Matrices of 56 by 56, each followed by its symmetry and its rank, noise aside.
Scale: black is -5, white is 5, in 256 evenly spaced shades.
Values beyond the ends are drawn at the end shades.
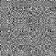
no symmetry, rank six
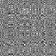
no symmetry, rank six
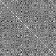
symmetric, rank five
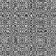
no symmetry, rank four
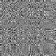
antisymmetric, rank six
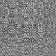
antisymmetric, rank six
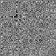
symmetric, rank six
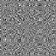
antisymmetric, rank four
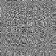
antisymmetric, rank six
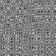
symmetric, rank four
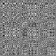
symmetric, rank four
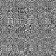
antisymmetric, rank six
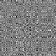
no symmetry, rank five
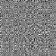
antisymmetric, rank six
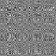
no symmetry, rank four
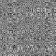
no symmetry, rank six
